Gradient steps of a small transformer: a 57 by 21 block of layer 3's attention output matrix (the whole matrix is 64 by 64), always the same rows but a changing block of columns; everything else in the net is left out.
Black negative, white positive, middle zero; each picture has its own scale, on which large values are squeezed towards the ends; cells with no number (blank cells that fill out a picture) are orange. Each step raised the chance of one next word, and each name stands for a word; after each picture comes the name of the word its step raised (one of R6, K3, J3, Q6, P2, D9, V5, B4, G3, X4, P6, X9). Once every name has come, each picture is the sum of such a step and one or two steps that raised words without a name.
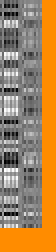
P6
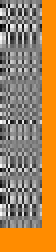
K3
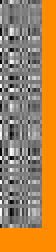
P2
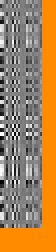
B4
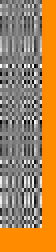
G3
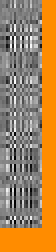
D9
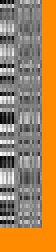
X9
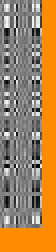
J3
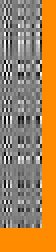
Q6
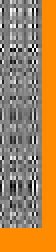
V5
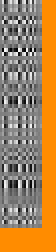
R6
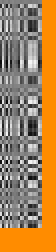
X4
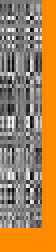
D9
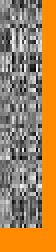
D9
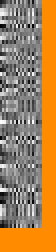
K3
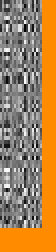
R6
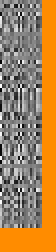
P2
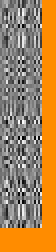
K3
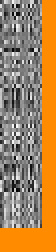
R6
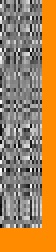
X4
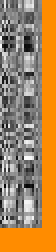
D9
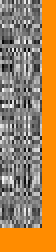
R6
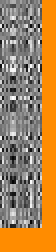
G3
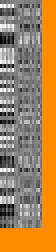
K3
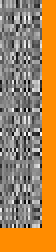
J3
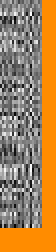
B4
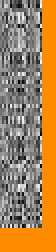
X4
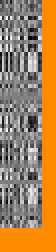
D9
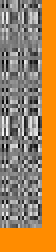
X4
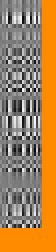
P2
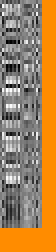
P6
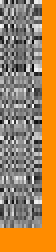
K3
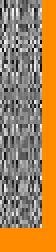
V5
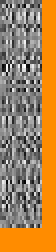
Q6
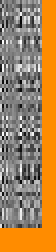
B4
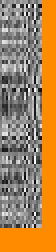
P6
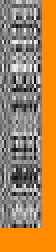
R6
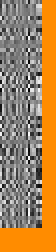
P2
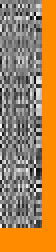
X4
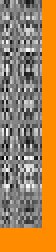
R6
